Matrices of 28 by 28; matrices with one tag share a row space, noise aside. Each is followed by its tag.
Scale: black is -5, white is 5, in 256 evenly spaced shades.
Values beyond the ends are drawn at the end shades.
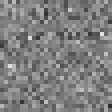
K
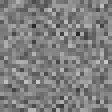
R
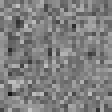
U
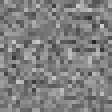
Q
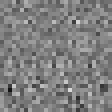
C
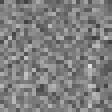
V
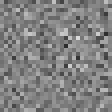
C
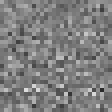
R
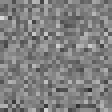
K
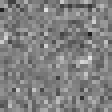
K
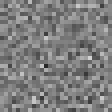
K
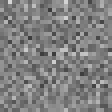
C
